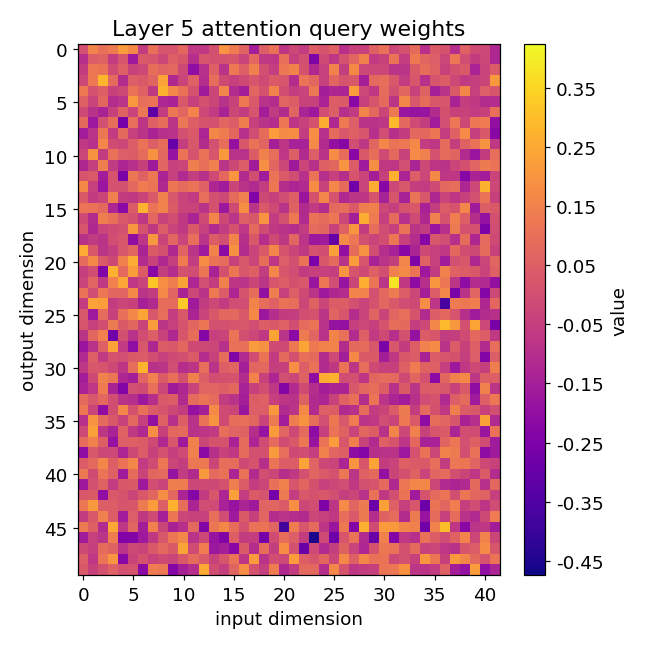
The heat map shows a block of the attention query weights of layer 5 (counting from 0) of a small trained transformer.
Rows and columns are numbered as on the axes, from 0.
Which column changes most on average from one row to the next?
7
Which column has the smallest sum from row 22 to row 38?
40
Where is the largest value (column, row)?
31, 22
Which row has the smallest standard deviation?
1
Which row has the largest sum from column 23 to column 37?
48
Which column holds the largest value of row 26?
36
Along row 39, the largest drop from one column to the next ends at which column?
30
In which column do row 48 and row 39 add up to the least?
18
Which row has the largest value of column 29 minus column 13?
13
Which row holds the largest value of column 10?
24
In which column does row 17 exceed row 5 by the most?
27
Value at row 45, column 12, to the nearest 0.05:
-0.25
